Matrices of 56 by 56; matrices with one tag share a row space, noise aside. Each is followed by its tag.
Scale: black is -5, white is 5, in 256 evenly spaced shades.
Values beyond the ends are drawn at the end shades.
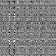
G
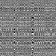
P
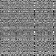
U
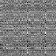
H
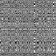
U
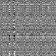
G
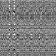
G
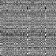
H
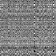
U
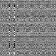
G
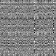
U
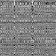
P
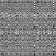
U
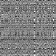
U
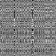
P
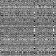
U
